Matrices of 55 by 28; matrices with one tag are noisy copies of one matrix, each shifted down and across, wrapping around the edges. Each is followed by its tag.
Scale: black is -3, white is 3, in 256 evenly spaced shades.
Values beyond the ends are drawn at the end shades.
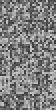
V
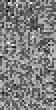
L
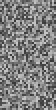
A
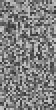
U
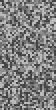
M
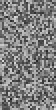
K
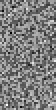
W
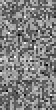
V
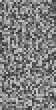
U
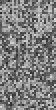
V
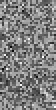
L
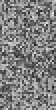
L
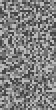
W
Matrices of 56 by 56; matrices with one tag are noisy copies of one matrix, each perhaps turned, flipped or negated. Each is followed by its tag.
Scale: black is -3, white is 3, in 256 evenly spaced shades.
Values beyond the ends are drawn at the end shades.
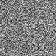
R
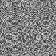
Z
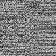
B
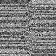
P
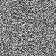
R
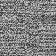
B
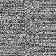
B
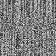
B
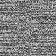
B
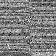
P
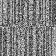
P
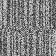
P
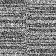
P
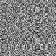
Z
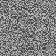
R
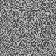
R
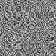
Z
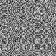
Z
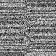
P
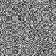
Z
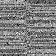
P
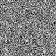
R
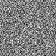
R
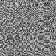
Z
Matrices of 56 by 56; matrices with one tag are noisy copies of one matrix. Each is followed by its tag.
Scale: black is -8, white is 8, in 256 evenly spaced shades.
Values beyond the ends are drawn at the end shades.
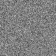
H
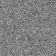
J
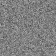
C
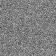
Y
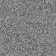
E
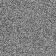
Y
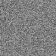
Y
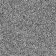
C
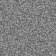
H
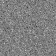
J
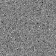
E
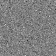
C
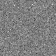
H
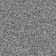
J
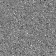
C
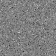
E
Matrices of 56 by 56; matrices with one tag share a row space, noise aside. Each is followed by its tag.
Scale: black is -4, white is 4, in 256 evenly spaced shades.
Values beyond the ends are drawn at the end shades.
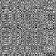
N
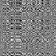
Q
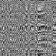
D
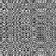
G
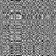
Q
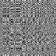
Q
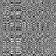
Q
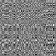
N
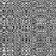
G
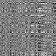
D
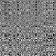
N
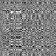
Q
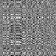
Q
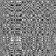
Q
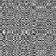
G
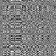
Q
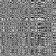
D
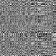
D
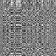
Q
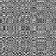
G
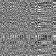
D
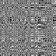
D
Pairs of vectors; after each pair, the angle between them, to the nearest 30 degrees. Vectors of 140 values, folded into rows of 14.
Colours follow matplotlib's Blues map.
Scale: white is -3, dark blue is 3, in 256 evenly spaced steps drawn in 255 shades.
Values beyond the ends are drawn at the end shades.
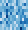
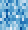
30 degrees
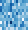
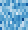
150 degrees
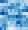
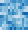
150 degrees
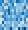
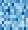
30 degrees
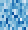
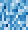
120 degrees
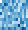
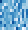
150 degrees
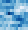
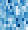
60 degrees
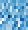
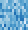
90 degrees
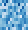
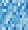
150 degrees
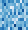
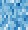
120 degrees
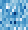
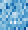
150 degrees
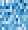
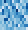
90 degrees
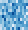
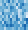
90 degrees
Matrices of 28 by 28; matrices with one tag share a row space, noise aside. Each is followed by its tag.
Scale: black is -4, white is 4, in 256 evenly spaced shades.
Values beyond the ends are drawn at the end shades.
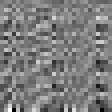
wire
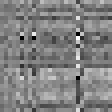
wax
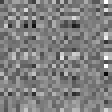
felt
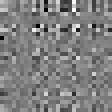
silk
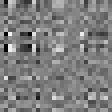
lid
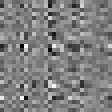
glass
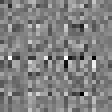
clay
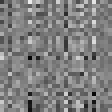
clay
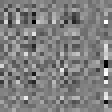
felt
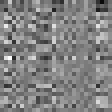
wire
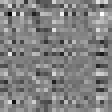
wire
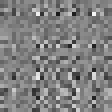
silk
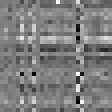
wax
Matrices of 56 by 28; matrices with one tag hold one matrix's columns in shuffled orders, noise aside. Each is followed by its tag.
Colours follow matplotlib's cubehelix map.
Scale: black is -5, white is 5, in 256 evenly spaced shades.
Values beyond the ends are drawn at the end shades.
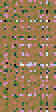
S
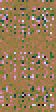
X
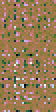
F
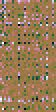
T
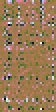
T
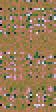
X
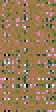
F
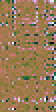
T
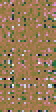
F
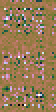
X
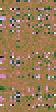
X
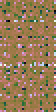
S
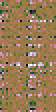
S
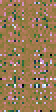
F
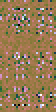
X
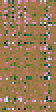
T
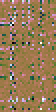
T
